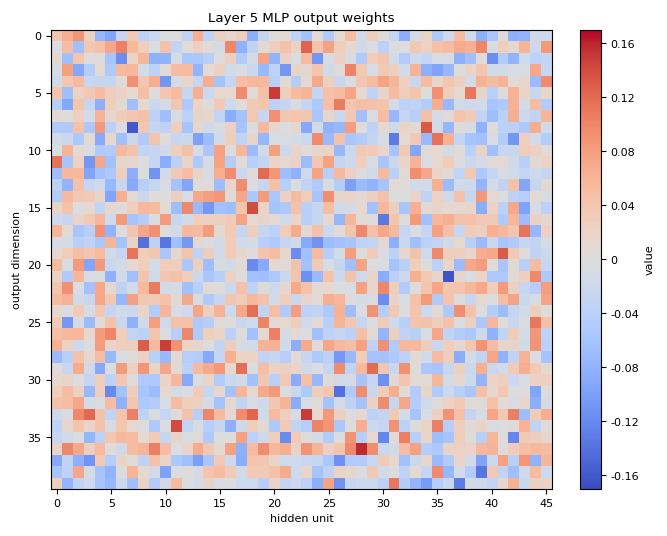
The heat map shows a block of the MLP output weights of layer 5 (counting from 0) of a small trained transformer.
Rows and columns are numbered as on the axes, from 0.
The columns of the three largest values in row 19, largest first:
41, 7, 35
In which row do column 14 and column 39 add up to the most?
14
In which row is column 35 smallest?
3
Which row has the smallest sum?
18
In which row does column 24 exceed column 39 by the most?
9
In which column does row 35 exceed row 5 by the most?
40
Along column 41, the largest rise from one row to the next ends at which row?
19
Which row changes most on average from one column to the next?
8
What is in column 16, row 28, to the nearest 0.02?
0.06
